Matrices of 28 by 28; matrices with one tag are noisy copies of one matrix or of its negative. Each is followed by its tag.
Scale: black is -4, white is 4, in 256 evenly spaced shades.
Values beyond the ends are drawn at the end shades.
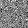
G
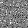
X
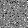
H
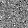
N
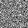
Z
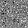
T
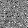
H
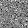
G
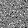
Z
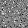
T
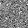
N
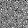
G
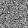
T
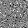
Z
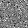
N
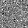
T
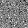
N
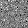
G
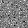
N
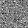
T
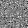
H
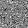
H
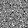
Z
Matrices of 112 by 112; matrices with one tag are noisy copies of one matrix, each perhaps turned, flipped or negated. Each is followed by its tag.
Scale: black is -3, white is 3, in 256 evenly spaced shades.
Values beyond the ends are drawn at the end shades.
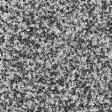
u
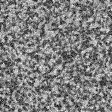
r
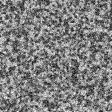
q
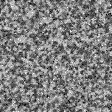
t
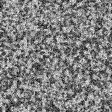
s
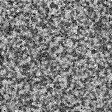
r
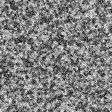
t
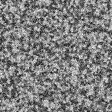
q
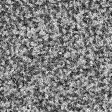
u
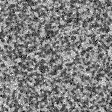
r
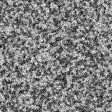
r
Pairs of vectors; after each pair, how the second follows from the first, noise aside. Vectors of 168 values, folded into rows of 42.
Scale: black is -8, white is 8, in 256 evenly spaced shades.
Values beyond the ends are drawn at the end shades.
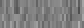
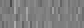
wrapped around, partly zeroed.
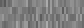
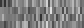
scaled up.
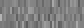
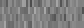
reversed, negated.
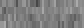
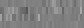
wrapped around, negated, partly zeroed.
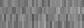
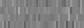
wrapped around, partly zeroed.
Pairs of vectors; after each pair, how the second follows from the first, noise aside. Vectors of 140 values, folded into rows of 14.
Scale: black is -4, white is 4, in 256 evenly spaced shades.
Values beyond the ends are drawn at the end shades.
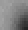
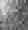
reversed, negated.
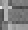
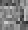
reversed, negated.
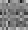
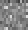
reversed, negated, partly zeroed.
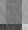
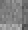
negated, shrunk.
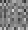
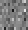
negated, partly zeroed.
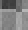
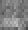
wrapped around, negated, shrunk.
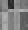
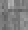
negated, shrunk.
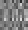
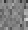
partly zeroed.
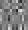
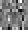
negated.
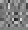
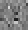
partly zeroed.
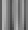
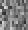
sign-scrambled.
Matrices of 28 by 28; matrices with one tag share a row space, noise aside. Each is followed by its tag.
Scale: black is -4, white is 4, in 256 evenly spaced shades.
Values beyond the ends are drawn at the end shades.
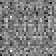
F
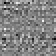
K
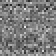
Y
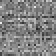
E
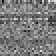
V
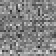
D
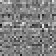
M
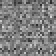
M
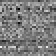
D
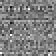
F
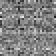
E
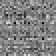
Y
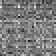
E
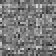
E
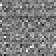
K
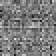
M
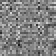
D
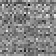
Y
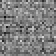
K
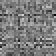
E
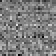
D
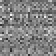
F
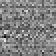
K
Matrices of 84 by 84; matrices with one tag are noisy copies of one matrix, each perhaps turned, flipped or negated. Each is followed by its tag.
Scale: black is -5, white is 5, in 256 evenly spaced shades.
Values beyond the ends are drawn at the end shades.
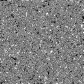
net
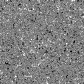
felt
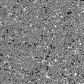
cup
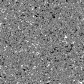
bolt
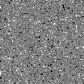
felt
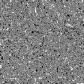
net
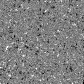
cup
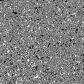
cup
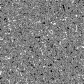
felt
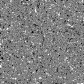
net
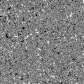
cup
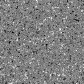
felt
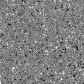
cup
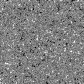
felt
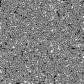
net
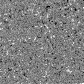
cup
